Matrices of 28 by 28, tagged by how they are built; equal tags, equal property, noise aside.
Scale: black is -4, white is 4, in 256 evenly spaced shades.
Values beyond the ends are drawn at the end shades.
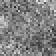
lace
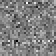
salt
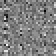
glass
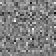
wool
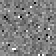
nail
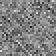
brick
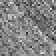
brick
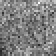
lace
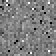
nail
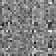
wool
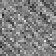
brick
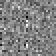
glass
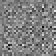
wool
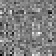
wool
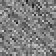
brick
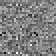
wool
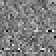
salt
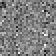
glass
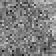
lace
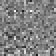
wool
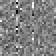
glass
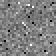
nail
